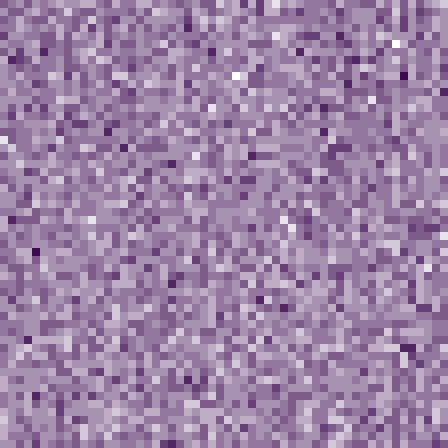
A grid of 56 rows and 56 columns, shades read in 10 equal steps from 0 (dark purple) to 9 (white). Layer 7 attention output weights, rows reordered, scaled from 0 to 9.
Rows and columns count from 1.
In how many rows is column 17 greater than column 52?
25
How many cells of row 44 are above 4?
32
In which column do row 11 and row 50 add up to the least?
5
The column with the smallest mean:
41
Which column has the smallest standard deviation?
23
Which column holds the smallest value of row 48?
24
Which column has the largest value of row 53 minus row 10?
51
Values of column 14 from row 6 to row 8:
2 4 6
